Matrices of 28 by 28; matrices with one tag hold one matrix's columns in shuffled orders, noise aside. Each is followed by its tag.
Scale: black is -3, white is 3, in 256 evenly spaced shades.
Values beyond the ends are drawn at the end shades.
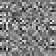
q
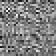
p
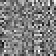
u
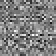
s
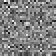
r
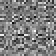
s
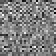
p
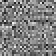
r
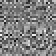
s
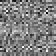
p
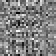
u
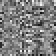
u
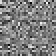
r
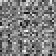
u
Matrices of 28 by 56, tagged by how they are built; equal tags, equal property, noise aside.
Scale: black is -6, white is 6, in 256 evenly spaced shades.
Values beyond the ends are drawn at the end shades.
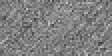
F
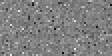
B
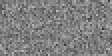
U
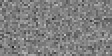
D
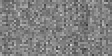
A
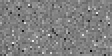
B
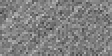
F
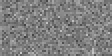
U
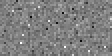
B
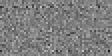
D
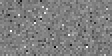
B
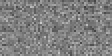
A
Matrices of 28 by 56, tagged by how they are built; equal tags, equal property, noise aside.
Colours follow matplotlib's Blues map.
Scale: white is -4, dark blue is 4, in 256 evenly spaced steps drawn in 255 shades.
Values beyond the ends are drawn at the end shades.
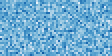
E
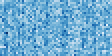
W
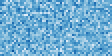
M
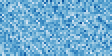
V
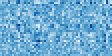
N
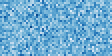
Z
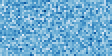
M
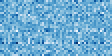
N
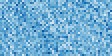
V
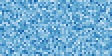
M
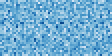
E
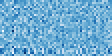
N
